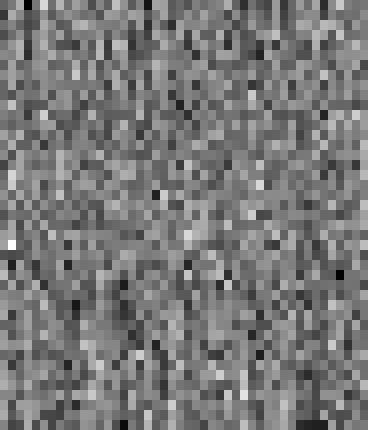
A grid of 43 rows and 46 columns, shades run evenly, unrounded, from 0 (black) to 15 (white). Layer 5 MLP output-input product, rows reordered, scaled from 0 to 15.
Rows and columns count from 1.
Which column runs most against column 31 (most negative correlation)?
40
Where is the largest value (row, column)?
25, 2
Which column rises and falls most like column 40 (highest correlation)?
3
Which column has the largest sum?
46
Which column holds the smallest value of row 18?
41
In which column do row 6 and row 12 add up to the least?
4
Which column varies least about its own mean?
30
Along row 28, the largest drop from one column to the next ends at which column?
29
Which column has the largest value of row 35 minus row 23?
11
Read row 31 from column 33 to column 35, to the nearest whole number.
6 7 4
